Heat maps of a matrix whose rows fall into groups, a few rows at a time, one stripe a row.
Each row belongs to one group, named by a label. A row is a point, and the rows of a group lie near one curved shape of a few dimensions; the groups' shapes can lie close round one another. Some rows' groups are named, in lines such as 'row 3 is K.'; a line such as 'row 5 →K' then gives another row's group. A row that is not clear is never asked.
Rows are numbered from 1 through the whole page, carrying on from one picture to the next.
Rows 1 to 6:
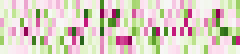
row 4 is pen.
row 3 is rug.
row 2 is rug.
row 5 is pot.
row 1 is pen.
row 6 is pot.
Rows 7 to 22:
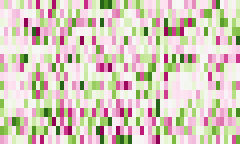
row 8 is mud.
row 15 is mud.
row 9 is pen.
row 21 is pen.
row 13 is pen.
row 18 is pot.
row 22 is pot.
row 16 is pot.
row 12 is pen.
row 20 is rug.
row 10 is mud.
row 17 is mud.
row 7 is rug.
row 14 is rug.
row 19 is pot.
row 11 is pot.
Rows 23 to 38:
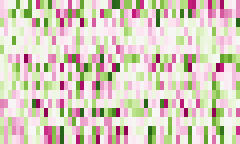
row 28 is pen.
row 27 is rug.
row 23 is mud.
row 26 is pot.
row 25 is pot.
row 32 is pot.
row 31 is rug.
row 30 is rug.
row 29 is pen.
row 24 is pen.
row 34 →mud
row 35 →rug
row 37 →rug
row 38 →rug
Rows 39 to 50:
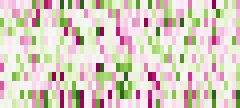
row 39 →pot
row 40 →rug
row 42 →pen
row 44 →pot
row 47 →rug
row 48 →pot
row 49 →pot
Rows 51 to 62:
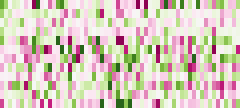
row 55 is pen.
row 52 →pen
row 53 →rug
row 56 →pot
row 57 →pen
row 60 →rug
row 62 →pot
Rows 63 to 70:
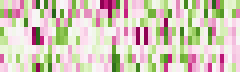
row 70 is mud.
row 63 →rug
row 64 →rug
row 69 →mud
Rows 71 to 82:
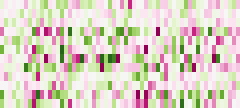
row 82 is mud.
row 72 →mud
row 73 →rug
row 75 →rug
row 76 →mud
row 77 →rug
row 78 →pen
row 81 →mud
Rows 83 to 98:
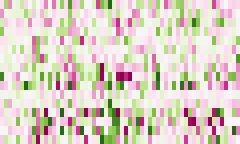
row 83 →rug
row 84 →pen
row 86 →pot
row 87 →pot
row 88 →mud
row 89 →pot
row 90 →pen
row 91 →pot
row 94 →rug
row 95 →rug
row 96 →mud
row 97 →pot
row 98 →rug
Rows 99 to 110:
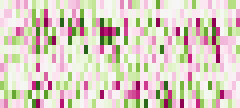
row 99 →pot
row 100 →pot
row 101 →pot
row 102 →rug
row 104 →rug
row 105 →rug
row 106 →mud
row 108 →mud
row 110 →mud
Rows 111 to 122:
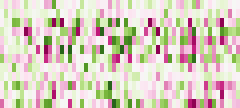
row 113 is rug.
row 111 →rug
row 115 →mud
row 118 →rug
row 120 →rug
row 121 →rug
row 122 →mud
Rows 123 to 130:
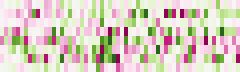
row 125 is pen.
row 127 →rug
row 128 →pen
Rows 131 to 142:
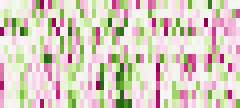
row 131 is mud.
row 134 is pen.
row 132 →pot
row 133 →rug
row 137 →mud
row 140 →pen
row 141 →pot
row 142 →pot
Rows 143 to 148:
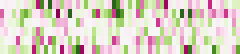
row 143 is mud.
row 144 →pen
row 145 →pot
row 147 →mud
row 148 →pot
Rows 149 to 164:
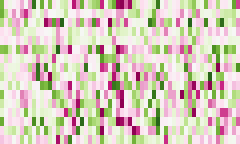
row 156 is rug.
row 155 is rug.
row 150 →pen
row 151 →rug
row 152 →pen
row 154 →pen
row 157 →mud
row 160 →pot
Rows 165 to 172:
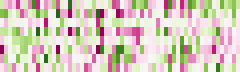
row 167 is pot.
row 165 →mud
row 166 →pen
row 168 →pen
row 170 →pen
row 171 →mud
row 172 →rug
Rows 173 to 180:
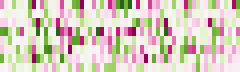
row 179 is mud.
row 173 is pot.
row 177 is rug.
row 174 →rug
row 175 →mud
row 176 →pen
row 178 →mud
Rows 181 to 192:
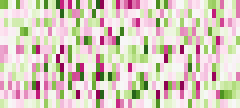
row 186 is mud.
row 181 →pen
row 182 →rug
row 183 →pen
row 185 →rug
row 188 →pot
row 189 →rug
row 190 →mud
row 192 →pot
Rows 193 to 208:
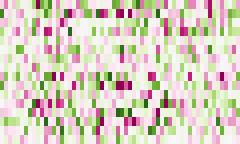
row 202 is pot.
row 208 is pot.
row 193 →mud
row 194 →pot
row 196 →mud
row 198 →pot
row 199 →pot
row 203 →pen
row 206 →pen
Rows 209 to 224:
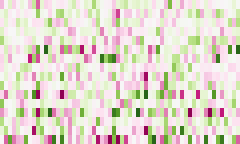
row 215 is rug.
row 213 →mud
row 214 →pot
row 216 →pen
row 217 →mud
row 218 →mud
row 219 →mud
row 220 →pot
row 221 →mud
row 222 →pen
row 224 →rug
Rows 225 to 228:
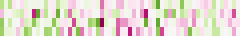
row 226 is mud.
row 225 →pot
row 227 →pen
